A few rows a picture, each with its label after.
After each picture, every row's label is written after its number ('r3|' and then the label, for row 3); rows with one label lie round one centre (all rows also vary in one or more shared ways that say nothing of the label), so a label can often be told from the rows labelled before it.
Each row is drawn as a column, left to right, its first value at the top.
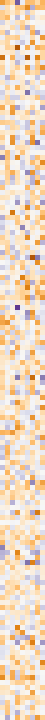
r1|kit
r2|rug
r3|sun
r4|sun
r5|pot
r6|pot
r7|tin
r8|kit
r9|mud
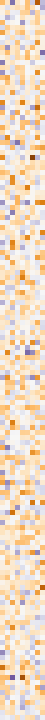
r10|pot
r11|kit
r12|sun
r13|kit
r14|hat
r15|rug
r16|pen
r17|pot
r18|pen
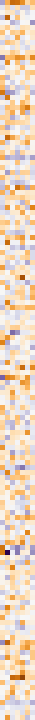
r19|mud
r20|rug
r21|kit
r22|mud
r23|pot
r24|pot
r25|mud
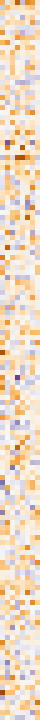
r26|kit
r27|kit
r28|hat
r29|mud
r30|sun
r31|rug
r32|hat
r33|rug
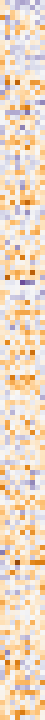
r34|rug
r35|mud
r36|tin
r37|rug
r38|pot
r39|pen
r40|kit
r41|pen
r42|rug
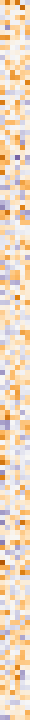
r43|sun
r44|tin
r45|hat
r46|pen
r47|sun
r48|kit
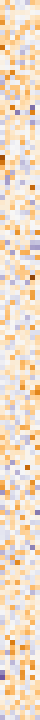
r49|sun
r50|mud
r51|hat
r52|mud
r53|pot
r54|pot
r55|pen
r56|pen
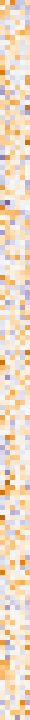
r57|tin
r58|mud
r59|rug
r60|pot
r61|rug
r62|mud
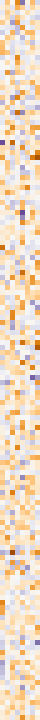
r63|kit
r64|mud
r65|tin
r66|pen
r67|pen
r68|rug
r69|mud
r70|pen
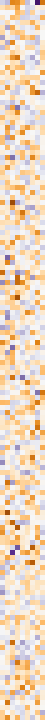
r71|hat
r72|hat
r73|kit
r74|kit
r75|tin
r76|pen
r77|sun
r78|pot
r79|pen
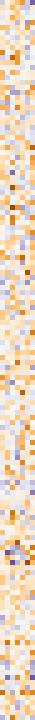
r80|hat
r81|rug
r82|mud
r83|kit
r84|pen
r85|pen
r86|sun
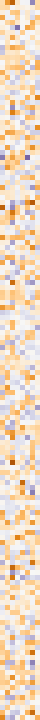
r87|mud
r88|hat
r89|kit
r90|tin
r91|pot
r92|pot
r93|pot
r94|pen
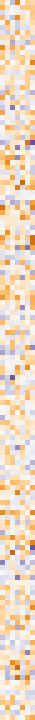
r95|pen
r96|mud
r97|sun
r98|rug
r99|hat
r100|hat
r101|kit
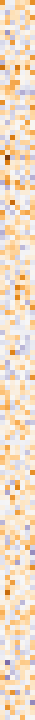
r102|pot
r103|pen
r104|kit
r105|tin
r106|pen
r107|tin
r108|pot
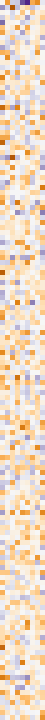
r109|mud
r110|mud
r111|hat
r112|pen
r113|sun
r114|kit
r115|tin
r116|mud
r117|rug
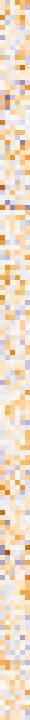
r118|rug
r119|sun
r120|kit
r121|pot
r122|pot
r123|pen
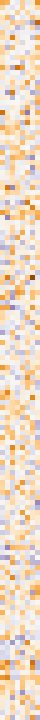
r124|pen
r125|pen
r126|mud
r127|tin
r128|pot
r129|tin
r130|pen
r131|pot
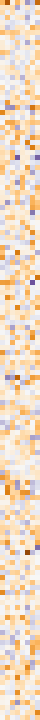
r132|kit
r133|rug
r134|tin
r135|pot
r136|rug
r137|hat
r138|pot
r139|kit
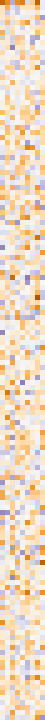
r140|kit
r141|pen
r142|pot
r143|pen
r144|mud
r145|pot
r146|pot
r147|kit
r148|pot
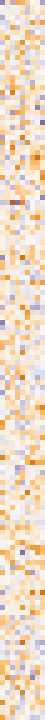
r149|hat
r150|mud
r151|pot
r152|kit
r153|kit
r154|rug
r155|sun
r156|tin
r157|sun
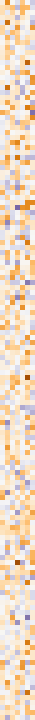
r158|sun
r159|pot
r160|hat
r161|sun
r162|tin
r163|hat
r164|mud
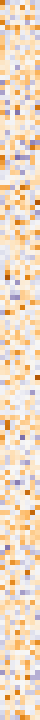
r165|sun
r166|pen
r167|sun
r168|mud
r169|kit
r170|mud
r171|sun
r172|kit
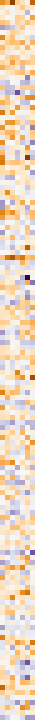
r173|hat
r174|tin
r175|tin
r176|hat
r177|kit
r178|rug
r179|pot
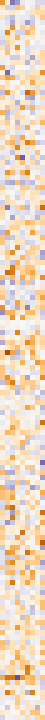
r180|pot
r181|kit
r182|sun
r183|sun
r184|sun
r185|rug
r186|mud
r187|kit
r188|hat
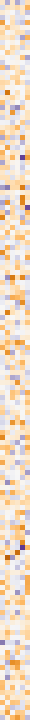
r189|pot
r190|mud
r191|pen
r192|hat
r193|kit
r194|pen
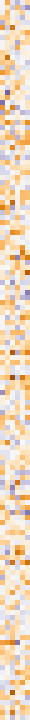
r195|mud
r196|tin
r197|kit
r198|hat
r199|tin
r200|rug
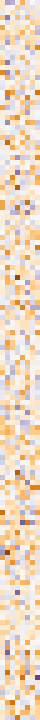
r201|mud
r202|pot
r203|rug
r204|pot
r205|pot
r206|rug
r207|tin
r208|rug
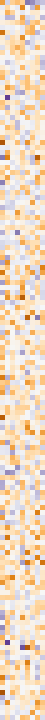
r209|hat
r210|kit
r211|kit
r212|sun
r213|pen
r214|sun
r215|pot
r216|hat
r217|sun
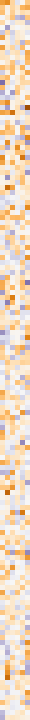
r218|sun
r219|tin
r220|sun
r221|pot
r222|hat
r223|mud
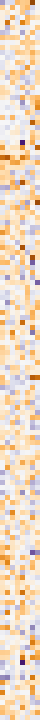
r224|hat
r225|tin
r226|mud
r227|mud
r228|kit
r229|pen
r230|rug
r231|pot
